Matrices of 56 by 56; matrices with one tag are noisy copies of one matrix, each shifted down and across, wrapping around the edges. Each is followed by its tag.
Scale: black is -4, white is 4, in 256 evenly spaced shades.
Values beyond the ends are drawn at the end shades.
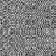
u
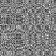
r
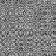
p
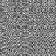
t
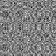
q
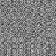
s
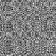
r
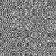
u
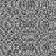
q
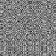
s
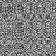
r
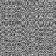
p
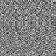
s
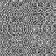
u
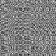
t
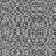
q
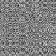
p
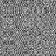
u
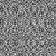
q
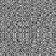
s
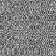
u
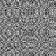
q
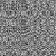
r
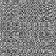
t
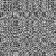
r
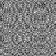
q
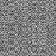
p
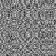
q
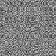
t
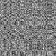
r
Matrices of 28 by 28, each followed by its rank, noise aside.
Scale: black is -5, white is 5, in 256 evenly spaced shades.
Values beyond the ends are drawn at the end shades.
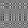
one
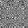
four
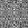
four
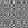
two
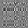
two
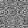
four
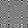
one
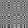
one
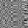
three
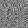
four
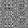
four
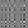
one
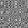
four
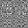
four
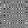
two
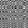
two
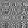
four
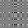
one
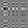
one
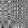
three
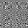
three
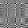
one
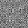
four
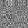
four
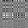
one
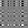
one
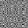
three
